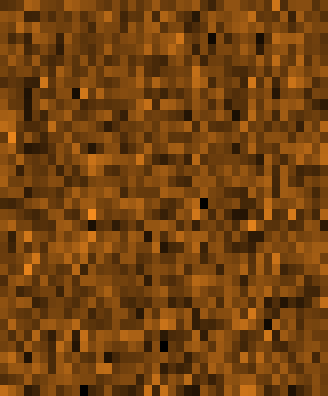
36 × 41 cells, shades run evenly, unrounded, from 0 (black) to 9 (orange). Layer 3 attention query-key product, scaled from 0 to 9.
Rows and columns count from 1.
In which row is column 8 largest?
32
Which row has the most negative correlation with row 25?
9
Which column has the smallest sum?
4
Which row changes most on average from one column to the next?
31
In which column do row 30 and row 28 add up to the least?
34
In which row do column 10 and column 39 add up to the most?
14
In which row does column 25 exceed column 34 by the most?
7
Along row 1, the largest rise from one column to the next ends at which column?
35
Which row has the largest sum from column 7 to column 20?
23
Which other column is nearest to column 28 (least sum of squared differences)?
13
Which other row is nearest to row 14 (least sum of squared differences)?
18
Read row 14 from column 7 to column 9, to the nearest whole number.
3 5 4
